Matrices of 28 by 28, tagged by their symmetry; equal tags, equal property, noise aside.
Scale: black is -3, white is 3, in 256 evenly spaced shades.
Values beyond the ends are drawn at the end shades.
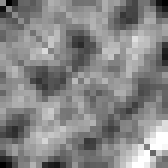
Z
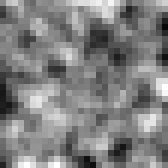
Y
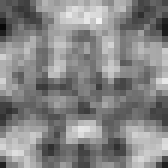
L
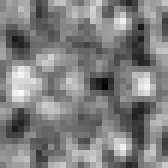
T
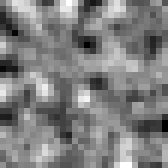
Y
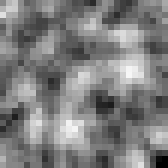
Z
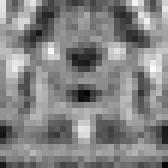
L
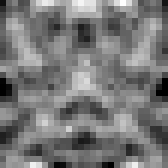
L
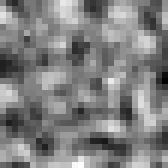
Y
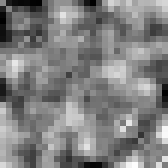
Z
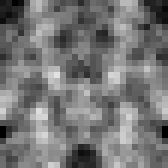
L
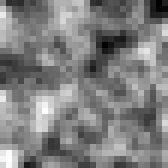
Y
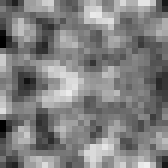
T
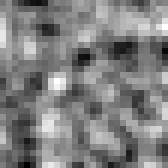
Y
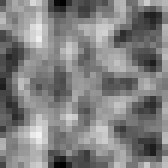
T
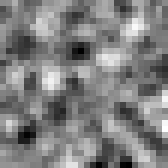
Y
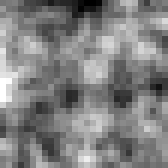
Y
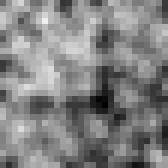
Z
